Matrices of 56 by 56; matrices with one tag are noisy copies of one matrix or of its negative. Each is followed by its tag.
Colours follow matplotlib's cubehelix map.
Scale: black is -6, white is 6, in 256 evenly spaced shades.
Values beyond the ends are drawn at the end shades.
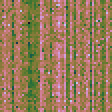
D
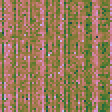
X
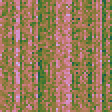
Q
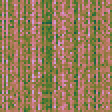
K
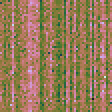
D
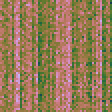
Q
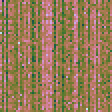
K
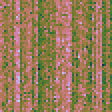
Q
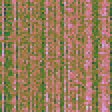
X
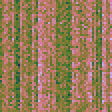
Q
